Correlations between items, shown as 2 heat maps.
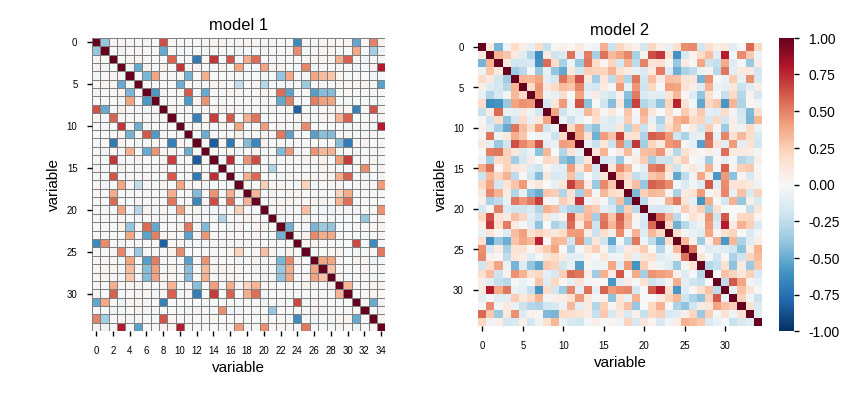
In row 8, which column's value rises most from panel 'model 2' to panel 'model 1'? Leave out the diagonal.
33
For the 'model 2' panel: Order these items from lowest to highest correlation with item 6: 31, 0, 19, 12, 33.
0, 33, 31, 12, 19
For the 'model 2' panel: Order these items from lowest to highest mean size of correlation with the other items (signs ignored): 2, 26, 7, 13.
26, 13, 2, 7
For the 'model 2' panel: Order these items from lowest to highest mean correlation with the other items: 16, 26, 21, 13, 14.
14, 16, 26, 13, 21
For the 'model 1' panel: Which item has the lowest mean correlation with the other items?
12
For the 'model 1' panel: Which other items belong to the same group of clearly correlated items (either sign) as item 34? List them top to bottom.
3, 5, 10, 17, 20, 25
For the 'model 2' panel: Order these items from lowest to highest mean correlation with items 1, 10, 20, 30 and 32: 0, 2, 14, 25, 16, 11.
14, 25, 0, 16, 2, 11
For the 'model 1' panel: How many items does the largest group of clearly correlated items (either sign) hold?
10
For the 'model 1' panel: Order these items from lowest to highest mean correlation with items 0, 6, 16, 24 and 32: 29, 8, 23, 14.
23, 8, 29, 14
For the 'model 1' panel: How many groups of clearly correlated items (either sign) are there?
5
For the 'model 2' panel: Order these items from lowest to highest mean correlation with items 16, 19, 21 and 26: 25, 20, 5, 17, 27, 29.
29, 20, 27, 25, 5, 17
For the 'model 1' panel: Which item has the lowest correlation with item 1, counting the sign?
8
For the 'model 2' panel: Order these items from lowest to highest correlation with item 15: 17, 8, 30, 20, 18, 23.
20, 8, 23, 18, 17, 30
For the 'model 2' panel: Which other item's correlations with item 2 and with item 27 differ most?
13
